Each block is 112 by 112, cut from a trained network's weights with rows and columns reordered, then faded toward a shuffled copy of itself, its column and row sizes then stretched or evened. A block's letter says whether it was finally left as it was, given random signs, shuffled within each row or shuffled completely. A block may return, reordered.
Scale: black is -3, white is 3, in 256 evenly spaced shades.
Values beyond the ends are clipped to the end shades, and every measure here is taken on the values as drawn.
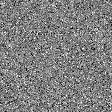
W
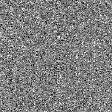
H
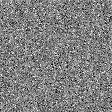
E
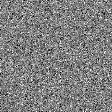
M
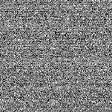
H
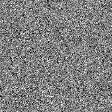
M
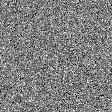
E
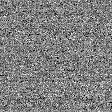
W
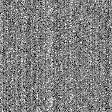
H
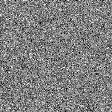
W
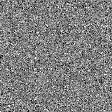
M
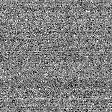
W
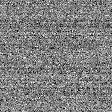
W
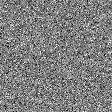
E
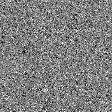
M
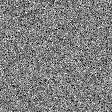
E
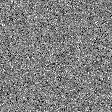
E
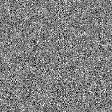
H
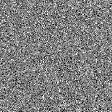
H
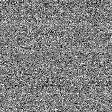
W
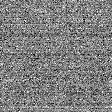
W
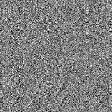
H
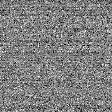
H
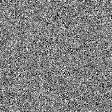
M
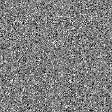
M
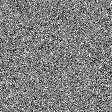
E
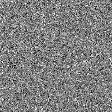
M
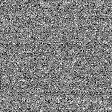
W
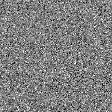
H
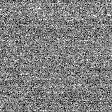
W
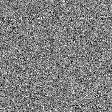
W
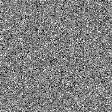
M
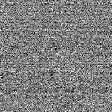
H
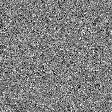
W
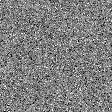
E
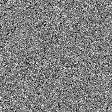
W
